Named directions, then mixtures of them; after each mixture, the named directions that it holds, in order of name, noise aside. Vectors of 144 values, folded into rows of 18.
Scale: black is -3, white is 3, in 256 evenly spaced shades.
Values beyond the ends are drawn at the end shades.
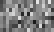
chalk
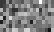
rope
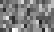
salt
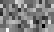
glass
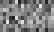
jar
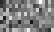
chalk, rope.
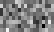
glass.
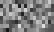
chalk, glass.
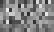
chalk, jar.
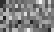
chalk, rope.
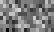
glass, rope.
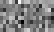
chalk, jar.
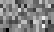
glass.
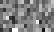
salt.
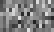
chalk.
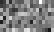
rope.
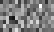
jar, salt.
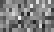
chalk.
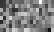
rope.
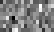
jar, salt.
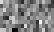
salt.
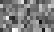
salt.
